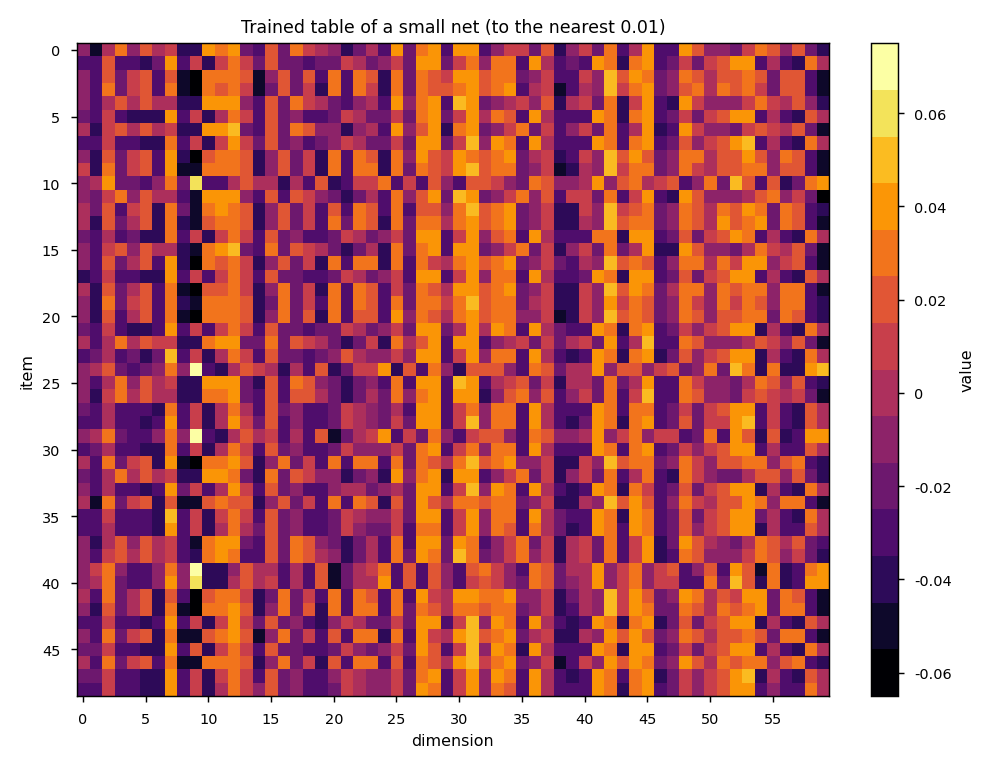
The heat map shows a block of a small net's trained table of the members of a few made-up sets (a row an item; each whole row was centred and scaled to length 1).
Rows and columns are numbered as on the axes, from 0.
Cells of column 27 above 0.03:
20
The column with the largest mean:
31
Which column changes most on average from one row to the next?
9
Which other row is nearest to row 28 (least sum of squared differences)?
43
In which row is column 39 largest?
11
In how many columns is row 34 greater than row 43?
31
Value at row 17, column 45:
0.04
